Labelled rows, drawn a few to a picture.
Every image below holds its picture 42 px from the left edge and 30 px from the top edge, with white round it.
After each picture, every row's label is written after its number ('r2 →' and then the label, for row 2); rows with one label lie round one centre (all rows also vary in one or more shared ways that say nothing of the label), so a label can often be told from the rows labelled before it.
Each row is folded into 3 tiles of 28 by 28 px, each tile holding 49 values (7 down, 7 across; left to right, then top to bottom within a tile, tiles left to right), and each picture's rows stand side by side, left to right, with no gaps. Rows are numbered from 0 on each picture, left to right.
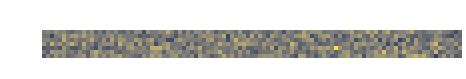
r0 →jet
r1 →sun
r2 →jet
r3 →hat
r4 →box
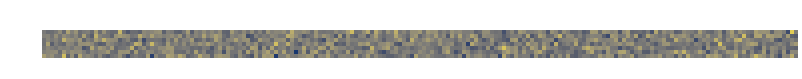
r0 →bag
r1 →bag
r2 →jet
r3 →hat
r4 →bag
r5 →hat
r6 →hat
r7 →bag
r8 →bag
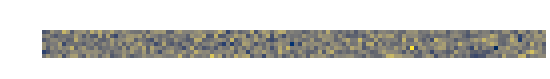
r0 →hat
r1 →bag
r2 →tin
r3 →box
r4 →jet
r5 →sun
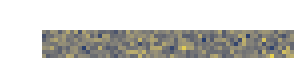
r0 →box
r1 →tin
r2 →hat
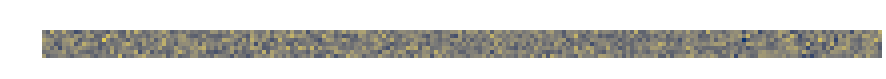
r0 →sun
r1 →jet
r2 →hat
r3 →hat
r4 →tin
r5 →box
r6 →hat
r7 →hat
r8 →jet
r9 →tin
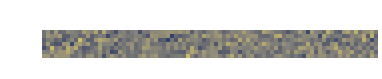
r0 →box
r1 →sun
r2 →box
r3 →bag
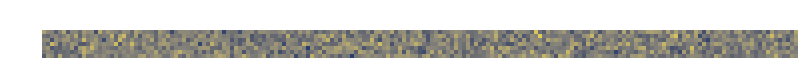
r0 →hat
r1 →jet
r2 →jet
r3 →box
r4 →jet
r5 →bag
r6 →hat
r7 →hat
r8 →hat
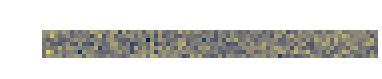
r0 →tin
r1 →box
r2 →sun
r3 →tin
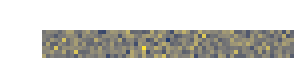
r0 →tin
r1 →bag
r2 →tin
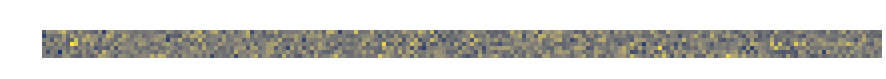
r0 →hat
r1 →sun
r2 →hat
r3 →bag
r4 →bag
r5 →tin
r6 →tin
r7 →hat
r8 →jet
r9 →sun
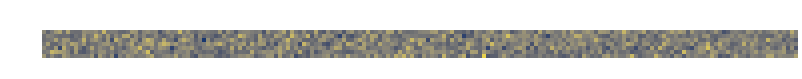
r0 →tin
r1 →sun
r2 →sun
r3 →sun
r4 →box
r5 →bag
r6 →bag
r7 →box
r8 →bag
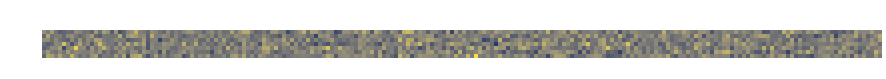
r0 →box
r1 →jet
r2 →box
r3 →tin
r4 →bag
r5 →hat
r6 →jet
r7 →bag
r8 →tin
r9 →tin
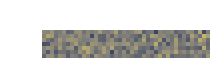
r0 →hat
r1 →box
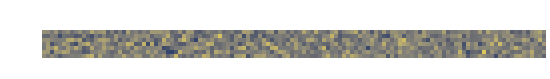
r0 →sun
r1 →jet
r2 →sun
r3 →sun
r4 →sun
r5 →bag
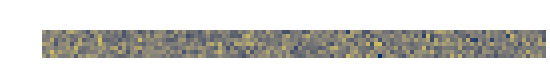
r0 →jet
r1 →hat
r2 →jet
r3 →hat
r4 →jet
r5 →jet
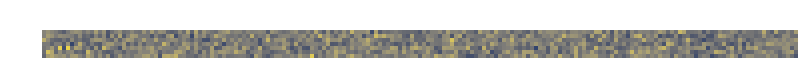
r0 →bag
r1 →bag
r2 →tin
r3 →box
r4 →tin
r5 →bag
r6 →bag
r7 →tin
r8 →tin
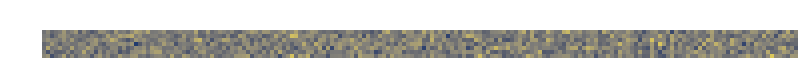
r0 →bag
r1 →tin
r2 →sun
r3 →jet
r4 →hat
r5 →tin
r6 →hat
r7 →hat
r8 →sun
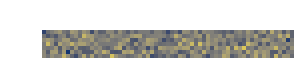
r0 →jet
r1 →tin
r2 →bag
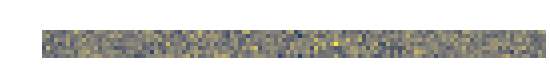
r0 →bag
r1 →sun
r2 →hat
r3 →sun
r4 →box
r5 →hat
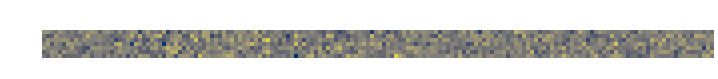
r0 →hat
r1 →hat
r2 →box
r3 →jet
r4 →box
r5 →box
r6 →bag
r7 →sun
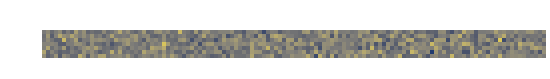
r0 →bag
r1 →bag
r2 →sun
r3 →jet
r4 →box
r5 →jet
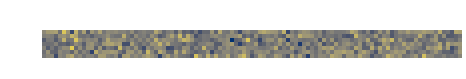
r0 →box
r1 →box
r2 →box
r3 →box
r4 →hat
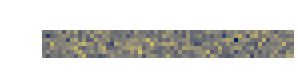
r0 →box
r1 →sun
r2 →hat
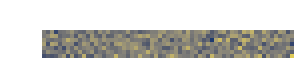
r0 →box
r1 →bag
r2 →box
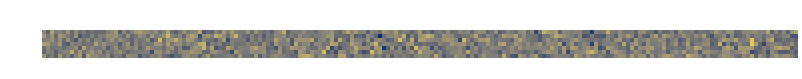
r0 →jet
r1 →box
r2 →tin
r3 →jet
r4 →tin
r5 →tin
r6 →bag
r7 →tin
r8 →tin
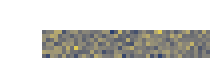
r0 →tin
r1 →bag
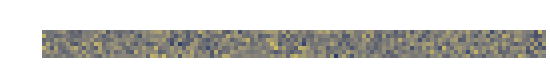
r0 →tin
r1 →bag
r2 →box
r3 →bag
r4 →sun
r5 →hat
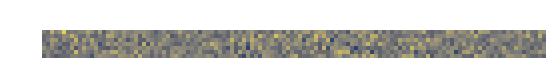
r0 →hat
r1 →jet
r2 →jet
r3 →bag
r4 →sun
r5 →hat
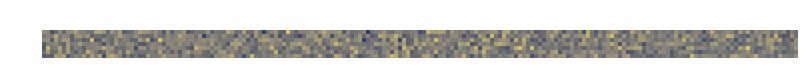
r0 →bag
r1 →tin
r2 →hat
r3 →sun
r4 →jet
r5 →sun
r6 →jet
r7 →hat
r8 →box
